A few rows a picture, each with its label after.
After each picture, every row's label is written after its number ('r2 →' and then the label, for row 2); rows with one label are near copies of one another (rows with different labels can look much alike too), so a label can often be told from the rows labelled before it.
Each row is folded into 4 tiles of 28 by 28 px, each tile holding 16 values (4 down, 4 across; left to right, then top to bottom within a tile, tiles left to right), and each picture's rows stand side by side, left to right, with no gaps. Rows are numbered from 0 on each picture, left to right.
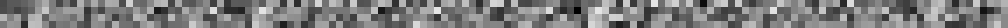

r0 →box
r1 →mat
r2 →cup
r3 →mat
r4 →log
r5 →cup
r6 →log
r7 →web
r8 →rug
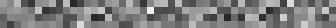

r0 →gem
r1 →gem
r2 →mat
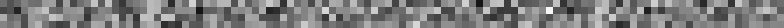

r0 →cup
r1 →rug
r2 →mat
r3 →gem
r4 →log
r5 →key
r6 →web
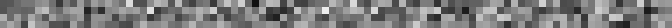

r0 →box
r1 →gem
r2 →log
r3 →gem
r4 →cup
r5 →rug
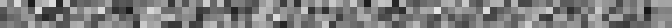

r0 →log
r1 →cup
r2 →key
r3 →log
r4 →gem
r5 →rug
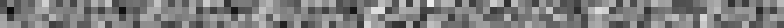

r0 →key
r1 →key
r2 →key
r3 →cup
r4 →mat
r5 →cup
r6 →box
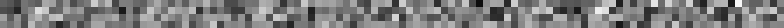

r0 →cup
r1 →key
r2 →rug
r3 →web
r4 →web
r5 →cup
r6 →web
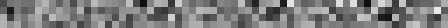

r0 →key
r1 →web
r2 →web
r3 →log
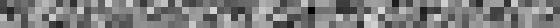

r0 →key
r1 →gem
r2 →rug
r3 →box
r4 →web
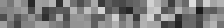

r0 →web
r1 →rug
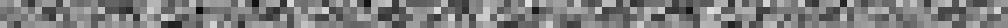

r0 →web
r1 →rug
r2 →web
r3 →log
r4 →rug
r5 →gem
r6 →cup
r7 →web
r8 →log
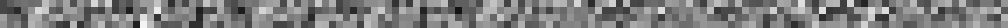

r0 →cup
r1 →box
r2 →cup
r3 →box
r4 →key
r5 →log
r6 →log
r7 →gem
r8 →gem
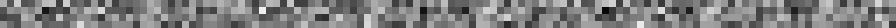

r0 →mat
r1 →box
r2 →gem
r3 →box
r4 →cup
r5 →mat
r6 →cup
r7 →key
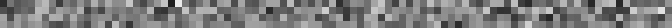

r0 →key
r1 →web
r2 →mat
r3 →key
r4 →gem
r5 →log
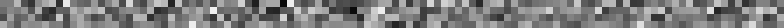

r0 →web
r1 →mat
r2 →web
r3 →cup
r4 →log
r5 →gem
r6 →gem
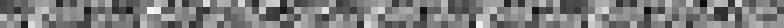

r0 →box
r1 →cup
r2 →log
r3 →box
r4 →box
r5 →box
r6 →web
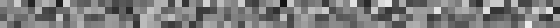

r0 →web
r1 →cup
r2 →web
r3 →log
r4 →gem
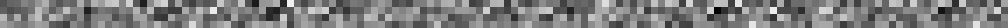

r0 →rug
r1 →log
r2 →web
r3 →key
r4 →gem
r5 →key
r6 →mat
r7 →cup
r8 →mat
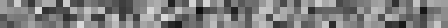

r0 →gem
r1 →rug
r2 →key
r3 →rug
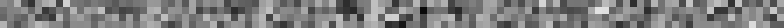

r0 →web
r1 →key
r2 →key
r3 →rug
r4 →key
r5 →cup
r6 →mat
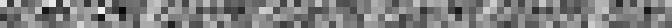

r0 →mat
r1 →key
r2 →cup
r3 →rug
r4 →key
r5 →box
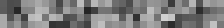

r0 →rug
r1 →rug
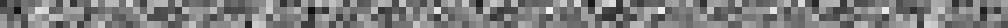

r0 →cup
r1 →log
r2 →box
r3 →mat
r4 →log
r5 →log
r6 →log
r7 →log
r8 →box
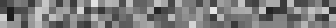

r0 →key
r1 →mat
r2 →gem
